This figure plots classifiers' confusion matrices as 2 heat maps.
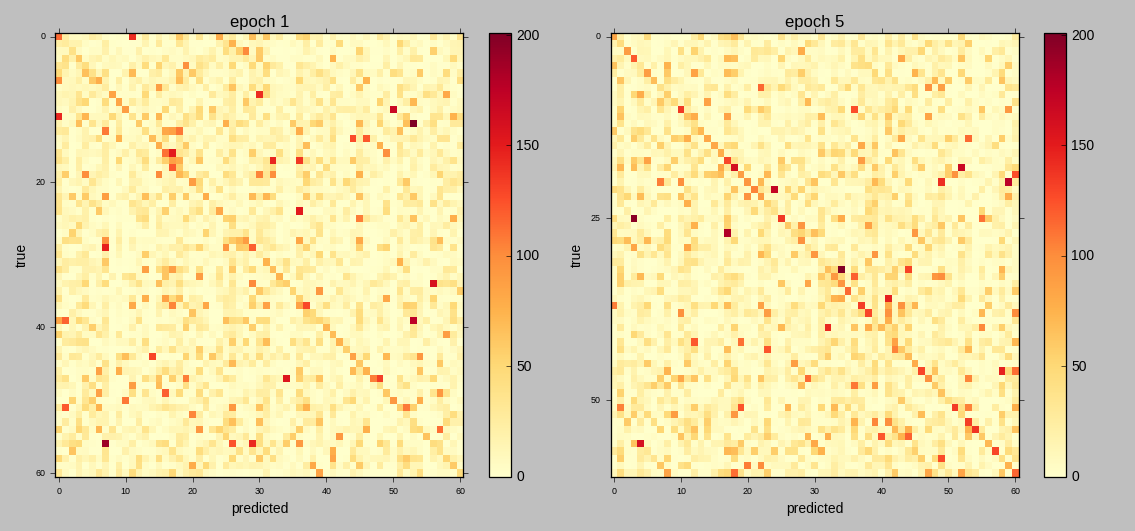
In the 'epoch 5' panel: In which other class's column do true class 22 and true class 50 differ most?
20
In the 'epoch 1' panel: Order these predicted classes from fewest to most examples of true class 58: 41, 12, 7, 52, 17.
17, 7, 12, 52, 41
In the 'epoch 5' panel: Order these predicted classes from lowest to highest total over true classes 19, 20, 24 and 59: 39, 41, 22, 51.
41, 51, 39, 22
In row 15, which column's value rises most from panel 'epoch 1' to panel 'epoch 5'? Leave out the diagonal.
39
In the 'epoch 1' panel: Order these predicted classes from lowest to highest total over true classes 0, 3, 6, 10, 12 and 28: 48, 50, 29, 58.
58, 48, 29, 50
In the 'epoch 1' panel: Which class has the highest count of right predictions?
37
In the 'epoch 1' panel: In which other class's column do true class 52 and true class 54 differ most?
57
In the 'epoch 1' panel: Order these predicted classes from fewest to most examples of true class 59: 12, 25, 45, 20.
25, 12, 45, 20
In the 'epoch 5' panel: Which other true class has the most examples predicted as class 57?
15
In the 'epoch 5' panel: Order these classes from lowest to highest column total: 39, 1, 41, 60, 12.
60, 12, 1, 39, 41
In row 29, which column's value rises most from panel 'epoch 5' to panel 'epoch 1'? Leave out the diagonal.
7
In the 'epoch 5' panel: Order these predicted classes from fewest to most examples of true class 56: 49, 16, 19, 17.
16, 17, 49, 19
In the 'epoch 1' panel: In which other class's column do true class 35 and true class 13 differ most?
7
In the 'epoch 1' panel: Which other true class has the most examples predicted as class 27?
28
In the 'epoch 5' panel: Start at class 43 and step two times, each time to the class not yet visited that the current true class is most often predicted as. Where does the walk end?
11
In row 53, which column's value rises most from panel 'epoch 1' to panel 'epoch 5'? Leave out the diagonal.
41
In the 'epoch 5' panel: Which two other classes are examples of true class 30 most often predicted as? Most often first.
39, 22
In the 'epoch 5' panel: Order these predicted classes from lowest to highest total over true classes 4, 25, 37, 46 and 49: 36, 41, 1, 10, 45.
10, 36, 1, 45, 41
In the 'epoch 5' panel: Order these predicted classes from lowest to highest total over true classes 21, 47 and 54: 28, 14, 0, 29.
0, 28, 14, 29
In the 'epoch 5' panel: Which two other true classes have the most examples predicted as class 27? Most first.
45, 30
